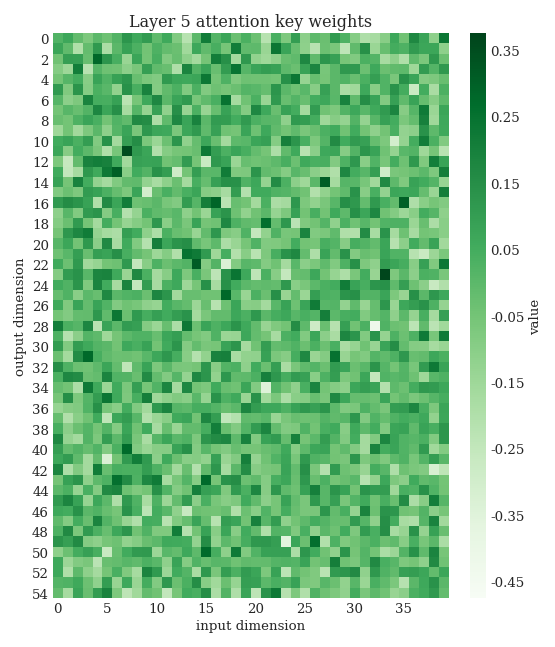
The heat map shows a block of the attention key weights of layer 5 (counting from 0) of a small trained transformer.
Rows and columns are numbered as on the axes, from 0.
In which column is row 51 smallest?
4
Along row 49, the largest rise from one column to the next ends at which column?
24
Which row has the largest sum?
44
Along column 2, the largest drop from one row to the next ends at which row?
34
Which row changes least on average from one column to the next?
36
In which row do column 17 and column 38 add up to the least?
42
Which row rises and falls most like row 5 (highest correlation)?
30
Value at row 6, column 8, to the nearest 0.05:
-0.05
